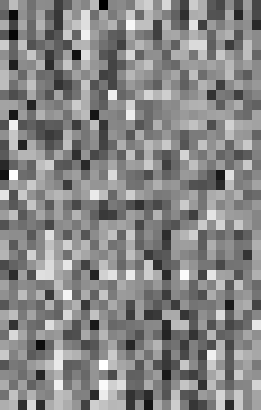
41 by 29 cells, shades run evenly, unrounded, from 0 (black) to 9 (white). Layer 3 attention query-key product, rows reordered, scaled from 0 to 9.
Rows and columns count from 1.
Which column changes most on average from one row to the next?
2
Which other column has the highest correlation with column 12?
7
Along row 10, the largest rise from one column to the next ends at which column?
13
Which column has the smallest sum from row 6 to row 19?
12
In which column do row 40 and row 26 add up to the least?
17
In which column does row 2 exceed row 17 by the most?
10
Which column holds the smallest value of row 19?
25
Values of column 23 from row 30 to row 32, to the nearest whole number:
3 4 5
